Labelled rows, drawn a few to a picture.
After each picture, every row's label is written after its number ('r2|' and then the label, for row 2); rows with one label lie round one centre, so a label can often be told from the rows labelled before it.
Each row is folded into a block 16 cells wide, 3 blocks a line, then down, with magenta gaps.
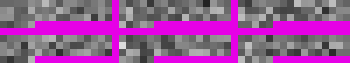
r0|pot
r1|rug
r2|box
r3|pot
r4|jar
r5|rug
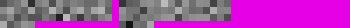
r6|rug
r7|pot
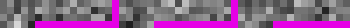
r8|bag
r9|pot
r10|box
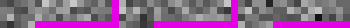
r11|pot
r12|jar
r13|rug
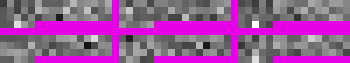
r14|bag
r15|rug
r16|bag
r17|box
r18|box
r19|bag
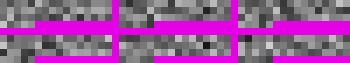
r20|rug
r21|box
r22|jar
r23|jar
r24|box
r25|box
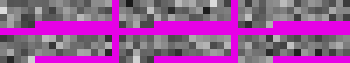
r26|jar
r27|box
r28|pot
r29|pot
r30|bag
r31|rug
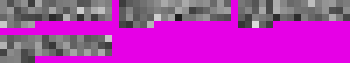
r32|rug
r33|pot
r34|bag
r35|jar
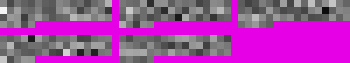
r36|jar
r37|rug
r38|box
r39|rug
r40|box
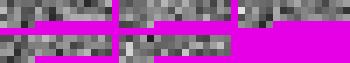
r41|jar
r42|pot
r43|jar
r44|pot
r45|rug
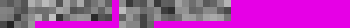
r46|pot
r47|jar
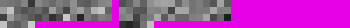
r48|rug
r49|pot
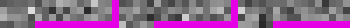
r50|box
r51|rug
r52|jar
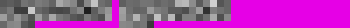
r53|box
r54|box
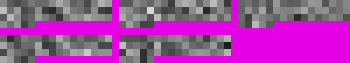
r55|jar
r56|box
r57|bag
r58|jar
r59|jar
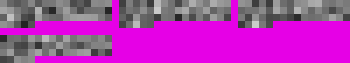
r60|jar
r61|bag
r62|bag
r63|pot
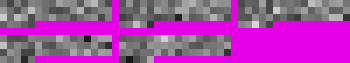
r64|box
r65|bag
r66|bag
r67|jar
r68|pot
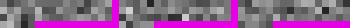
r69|jar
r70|rug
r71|box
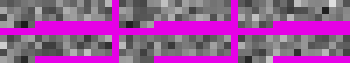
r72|jar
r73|pot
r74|box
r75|jar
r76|jar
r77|pot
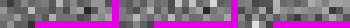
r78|box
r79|box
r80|bag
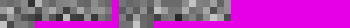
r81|rug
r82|bag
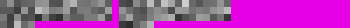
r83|bag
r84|pot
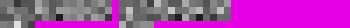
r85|bag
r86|rug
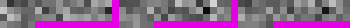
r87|jar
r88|box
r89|box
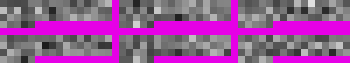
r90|jar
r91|bag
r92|box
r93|jar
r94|bag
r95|rug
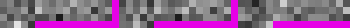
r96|bag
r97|bag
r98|pot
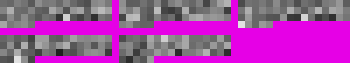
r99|rug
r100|jar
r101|rug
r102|bag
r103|pot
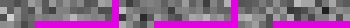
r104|jar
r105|jar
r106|box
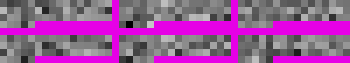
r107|jar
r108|pot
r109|rug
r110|jar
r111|pot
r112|bag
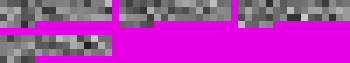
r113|jar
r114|box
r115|rug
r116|box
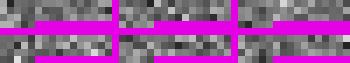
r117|jar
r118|rug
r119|pot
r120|bag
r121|box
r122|jar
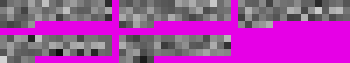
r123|pot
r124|box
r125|rug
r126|rug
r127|jar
